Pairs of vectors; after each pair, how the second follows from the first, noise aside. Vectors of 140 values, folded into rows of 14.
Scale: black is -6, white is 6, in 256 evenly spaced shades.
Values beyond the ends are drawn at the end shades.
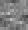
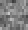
copied.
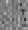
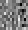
scaled up.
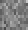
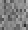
wrapped around, negated.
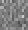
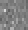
wrapped around, partly zeroed.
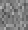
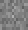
wrapped around, negated, shrunk.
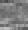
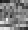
scaled up.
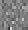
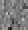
sign-scrambled.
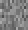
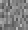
copied.
